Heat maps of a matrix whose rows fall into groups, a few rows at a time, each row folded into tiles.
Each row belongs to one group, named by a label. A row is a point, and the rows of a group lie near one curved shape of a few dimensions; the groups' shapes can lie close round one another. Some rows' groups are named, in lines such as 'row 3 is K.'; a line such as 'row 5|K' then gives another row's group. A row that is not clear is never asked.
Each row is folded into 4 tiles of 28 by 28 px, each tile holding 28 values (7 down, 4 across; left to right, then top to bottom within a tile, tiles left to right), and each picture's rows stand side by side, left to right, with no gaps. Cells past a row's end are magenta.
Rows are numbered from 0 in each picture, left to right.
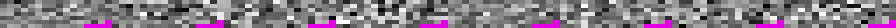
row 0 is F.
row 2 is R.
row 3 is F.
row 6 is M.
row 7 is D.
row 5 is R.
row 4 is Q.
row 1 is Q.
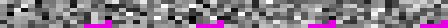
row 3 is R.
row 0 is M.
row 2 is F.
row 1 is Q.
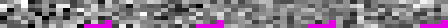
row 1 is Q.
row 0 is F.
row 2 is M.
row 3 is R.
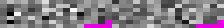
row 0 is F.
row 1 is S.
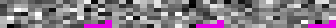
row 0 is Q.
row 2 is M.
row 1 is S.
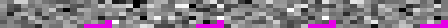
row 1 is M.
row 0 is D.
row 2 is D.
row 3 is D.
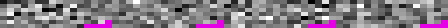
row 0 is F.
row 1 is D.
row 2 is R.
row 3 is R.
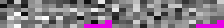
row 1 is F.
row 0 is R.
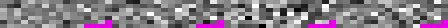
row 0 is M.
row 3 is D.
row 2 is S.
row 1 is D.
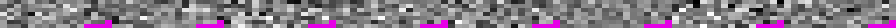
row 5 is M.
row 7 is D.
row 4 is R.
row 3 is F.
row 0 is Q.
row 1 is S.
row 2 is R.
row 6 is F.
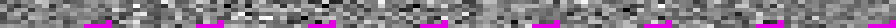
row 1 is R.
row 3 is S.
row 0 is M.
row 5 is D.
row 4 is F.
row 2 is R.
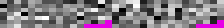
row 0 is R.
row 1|F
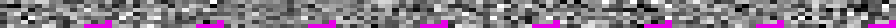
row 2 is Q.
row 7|S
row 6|D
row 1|R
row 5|S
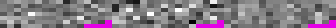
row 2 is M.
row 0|Q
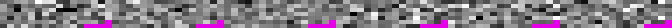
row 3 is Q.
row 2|F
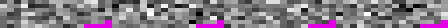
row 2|D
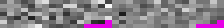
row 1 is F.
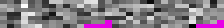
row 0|R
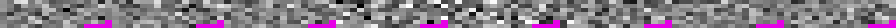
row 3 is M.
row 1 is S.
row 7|M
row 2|M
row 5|R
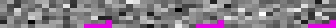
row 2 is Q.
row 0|M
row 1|D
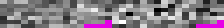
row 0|S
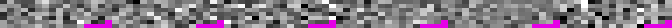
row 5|F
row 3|F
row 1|D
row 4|M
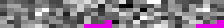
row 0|R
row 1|M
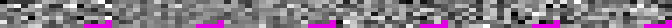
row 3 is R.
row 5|S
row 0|M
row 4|S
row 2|M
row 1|F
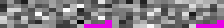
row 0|D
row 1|R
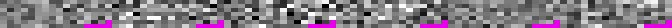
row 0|S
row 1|R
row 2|S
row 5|R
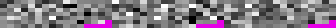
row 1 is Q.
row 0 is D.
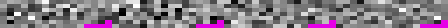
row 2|R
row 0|F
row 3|D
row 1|F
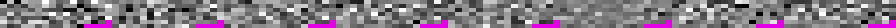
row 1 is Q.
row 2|D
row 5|Q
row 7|D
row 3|D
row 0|S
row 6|D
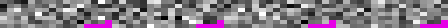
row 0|D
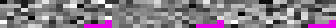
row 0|M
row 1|S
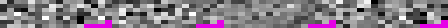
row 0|Q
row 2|M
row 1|F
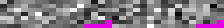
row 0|Q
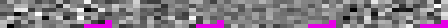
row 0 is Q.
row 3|Q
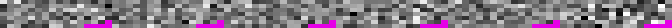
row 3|Q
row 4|D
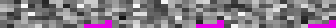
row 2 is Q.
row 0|R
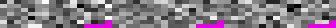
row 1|D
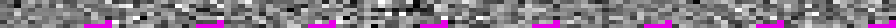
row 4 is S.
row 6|D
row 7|R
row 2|D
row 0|M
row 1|M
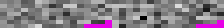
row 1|M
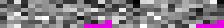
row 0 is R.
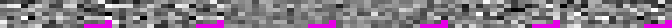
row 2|F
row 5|R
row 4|Q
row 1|M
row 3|Q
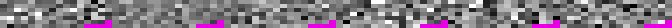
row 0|Q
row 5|D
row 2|Q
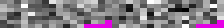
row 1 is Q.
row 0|R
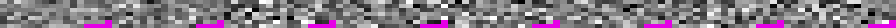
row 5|D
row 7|D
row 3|S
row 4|R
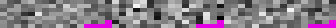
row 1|M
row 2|F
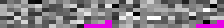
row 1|R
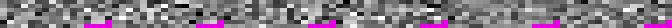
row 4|S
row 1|D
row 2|S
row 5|D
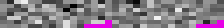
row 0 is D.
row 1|F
